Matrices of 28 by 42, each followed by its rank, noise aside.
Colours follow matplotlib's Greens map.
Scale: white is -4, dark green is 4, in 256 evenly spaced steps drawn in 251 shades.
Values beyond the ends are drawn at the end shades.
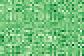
five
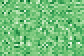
five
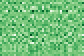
three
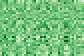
three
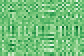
two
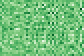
three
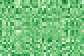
four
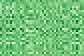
two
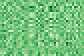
four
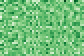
four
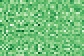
four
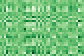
two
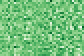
four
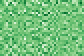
three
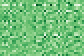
three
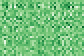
three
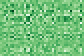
two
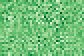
four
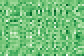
four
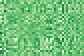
four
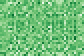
four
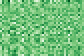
three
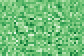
five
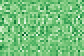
four
